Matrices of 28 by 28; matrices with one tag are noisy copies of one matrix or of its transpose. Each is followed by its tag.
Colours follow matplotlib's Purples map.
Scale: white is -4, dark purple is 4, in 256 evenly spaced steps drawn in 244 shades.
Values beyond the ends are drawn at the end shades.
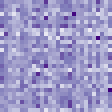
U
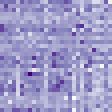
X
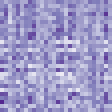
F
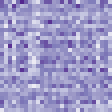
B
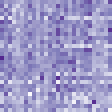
X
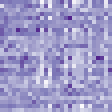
F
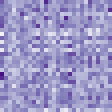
U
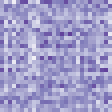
B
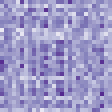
B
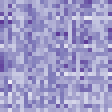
X
